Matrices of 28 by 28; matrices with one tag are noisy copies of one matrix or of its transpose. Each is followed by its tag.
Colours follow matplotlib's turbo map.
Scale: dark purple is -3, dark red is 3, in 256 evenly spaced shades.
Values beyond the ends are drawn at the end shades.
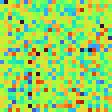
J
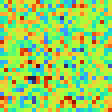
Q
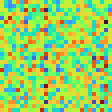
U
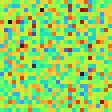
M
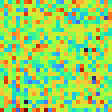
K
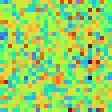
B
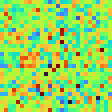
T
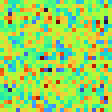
U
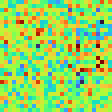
Q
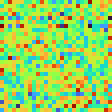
K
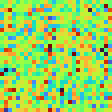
J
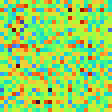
M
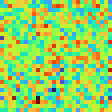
B
